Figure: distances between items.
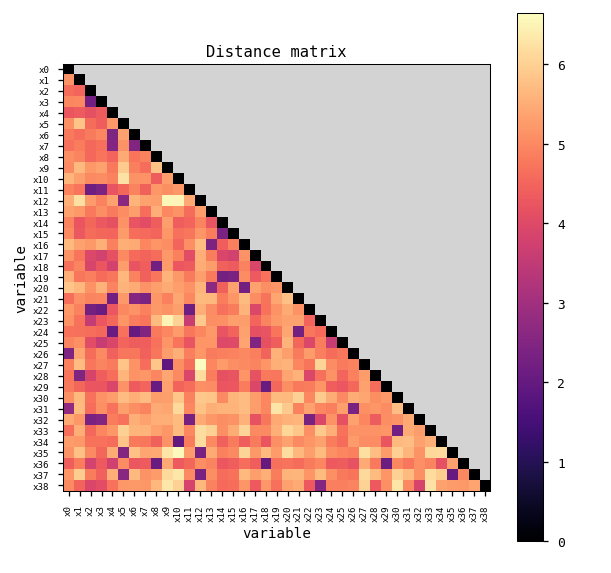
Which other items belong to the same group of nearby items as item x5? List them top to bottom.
x12, x35, x37
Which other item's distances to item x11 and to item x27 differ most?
x9
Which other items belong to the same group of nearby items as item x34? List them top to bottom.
x10
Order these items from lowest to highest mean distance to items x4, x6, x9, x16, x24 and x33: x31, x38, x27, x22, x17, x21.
x21, x27, x17, x22, x31, x38
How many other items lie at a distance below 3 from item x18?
3
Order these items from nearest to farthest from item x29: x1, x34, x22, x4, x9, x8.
x8, x4, x34, x1, x22, x9
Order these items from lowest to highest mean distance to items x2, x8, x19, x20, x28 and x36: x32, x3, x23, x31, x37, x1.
x3, x1, x32, x23, x37, x31
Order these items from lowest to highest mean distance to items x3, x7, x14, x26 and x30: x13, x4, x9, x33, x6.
x4, x6, x33, x13, x9
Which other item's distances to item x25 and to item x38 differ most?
x23
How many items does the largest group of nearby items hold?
5
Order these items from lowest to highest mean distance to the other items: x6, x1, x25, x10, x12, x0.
x25, x6, x0, x1, x10, x12
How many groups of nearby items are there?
13
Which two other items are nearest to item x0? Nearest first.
x26, x31
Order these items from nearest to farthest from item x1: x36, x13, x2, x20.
x2, x36, x13, x20
